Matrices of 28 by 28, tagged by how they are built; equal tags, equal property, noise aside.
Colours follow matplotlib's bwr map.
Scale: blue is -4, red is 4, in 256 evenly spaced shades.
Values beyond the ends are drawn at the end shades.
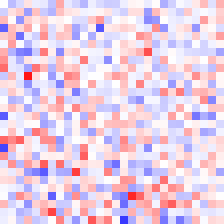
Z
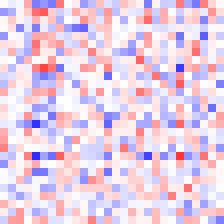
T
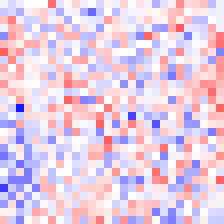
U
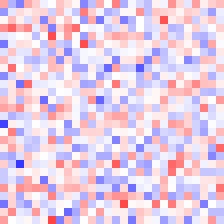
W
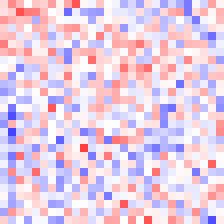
U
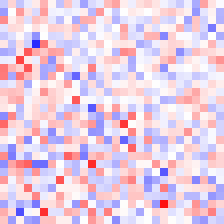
Z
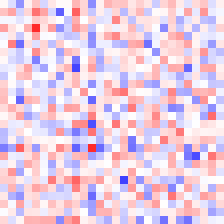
T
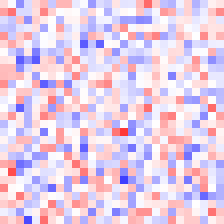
W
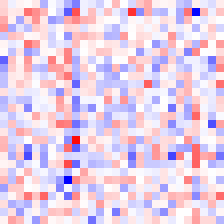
T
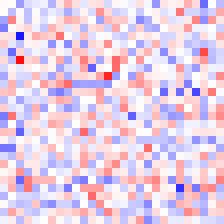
W
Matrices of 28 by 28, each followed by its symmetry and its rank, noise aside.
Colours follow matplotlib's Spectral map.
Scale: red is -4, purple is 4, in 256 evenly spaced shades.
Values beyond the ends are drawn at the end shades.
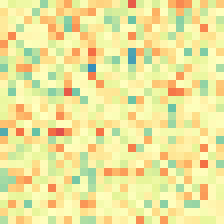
antisymmetric, rank eight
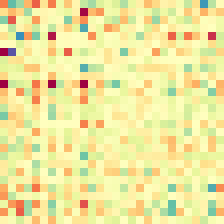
no symmetry, rank four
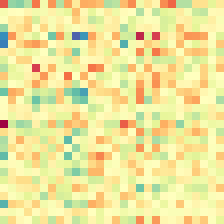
no symmetry, rank four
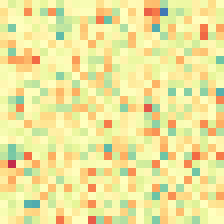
antisymmetric, rank six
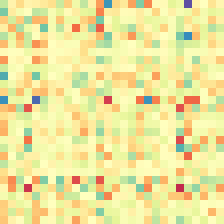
no symmetry, rank four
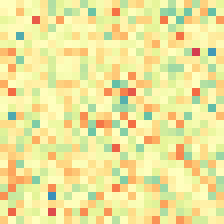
antisymmetric, rank eight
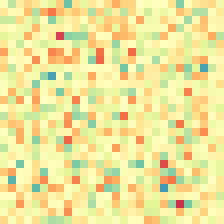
no symmetry, rank eight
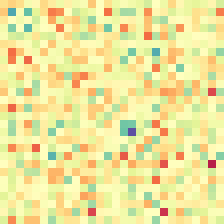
symmetric, rank eight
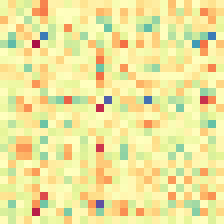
antisymmetric, rank four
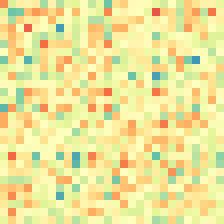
symmetric, rank six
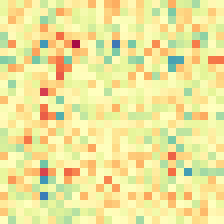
no symmetry, rank six
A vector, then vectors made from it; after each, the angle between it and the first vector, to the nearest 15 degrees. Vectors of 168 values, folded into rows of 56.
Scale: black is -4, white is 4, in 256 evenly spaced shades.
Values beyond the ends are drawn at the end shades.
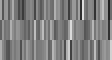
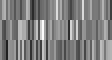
75 degrees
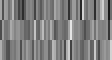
15 degrees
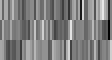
30 degrees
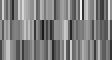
150 degrees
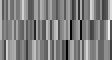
120 degrees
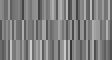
90 degrees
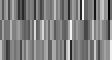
15 degrees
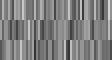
150 degrees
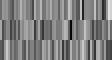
135 degrees
